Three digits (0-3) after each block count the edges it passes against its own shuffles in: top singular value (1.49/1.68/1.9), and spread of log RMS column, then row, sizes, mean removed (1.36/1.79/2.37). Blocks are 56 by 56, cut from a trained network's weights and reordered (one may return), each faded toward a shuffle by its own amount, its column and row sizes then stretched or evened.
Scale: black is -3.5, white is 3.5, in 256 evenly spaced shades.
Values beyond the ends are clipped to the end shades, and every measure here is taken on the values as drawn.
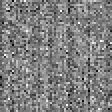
1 1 0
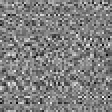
3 0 3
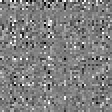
1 3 3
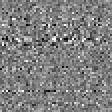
2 0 3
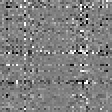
0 3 3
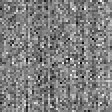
2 0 1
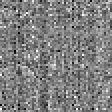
1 1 2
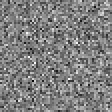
1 1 0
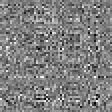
3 2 3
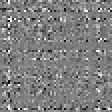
1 3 3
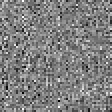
1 3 0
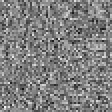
2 0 1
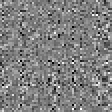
3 3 2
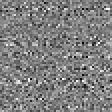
2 0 3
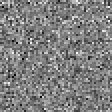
0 0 2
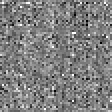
0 1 2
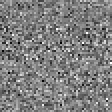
1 0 2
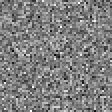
0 1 1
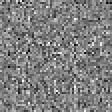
1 1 2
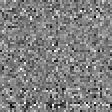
1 1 3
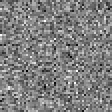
3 1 1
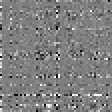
1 3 3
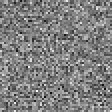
2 0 0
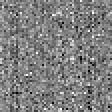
0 2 1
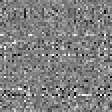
1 2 3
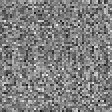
3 1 1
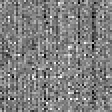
3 2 2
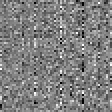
3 3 0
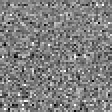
0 0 3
